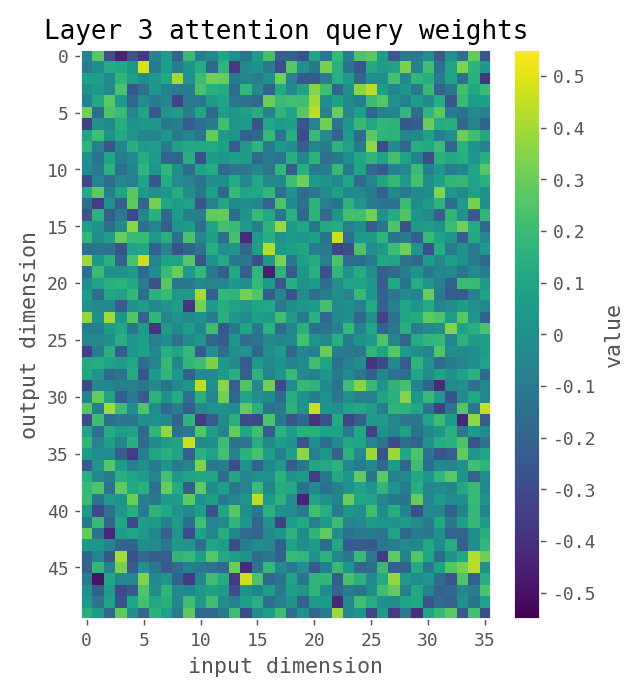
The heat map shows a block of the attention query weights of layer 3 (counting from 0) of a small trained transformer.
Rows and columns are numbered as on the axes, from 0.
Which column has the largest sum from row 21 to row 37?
10
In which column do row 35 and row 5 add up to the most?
19
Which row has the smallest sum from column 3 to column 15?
32
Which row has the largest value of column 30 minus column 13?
1
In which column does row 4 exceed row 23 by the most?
26
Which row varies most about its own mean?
46
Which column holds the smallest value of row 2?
35
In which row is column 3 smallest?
0
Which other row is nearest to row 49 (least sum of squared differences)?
16
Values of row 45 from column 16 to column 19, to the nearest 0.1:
0.2 0 -0.1 0
